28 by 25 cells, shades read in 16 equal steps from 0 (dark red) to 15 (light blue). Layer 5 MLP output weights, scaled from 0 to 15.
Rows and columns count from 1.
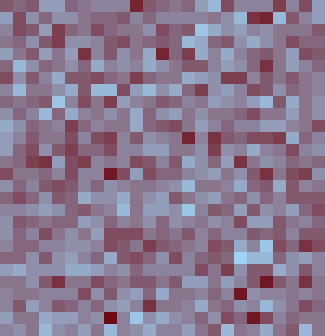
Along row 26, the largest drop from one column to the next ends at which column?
12
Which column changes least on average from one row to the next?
25
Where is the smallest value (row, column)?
27, 9
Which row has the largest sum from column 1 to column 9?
23
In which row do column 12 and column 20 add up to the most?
13
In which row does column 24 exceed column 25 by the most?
28
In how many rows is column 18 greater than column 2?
15
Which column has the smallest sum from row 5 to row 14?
7
